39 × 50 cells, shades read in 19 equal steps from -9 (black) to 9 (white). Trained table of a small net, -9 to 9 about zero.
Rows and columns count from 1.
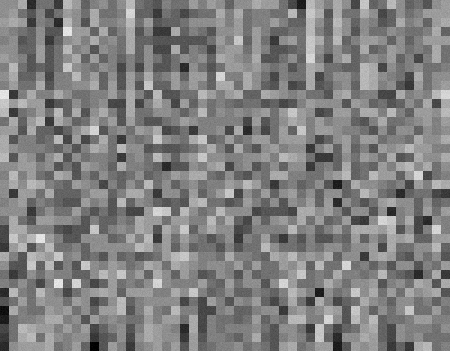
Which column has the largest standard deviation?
1
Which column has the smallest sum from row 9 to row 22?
14
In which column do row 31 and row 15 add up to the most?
34
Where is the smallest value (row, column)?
39, 11
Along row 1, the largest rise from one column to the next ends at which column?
35
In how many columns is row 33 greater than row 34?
29
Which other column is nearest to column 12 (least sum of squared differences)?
30
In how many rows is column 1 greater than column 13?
21
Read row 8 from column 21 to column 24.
-6 1 -1 -3
